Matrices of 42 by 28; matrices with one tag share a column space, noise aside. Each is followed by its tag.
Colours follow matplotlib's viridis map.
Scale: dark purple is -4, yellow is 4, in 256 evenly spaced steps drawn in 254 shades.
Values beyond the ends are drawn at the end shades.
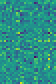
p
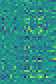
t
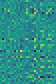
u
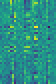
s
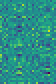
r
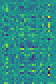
r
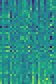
s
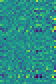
t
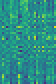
s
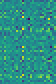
t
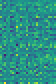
r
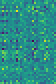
p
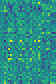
p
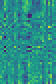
s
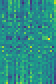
s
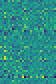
t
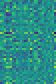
p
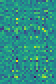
t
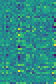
r
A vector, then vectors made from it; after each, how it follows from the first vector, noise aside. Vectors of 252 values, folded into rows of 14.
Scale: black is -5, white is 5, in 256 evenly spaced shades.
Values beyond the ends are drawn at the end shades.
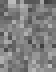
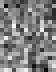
reversed, negated, scaled up.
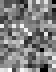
reversed, negated, scaled up.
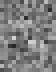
wrapped around.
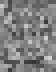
wrapped around.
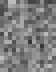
copied.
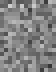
sign-scrambled.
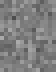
wrapped around, shrunk.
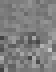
wrapped around, partly zeroed.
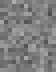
wrapped around, shrunk.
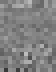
wrapped around, partly zeroed.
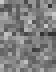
wrapped around.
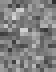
wrapped around.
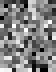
reversed, negated, scaled up.
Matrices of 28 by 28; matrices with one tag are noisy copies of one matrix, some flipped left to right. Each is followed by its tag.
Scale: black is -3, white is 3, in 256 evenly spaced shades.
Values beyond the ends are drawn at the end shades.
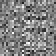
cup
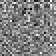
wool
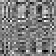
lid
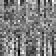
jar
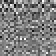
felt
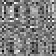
lid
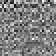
felt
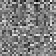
wool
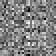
cup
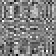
lid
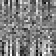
jar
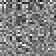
wool
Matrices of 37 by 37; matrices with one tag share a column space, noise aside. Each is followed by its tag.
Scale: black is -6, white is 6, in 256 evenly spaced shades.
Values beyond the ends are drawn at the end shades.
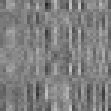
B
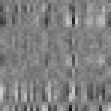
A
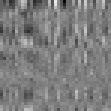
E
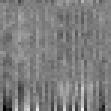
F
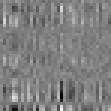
A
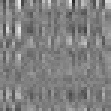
E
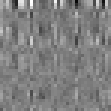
E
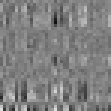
A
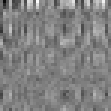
E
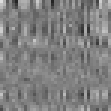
E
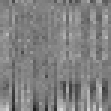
F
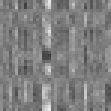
B
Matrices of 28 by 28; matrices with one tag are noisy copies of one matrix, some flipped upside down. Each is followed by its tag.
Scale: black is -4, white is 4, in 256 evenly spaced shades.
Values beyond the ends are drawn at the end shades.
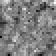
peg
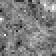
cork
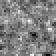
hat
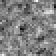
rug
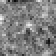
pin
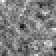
rug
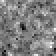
rug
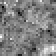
cork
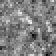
hat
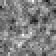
hat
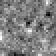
pin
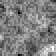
cork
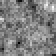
cork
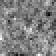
pin
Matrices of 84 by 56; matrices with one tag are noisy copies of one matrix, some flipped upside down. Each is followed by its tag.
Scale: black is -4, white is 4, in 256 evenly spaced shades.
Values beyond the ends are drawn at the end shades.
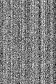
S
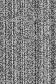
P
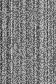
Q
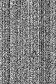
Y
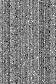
Y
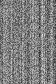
S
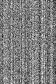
S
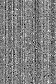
P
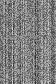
P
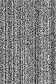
P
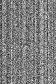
Q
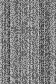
Y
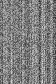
S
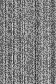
P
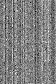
P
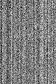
Q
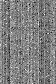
Y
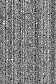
P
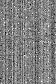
P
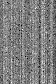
S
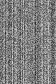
P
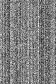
Y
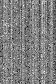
S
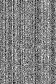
P
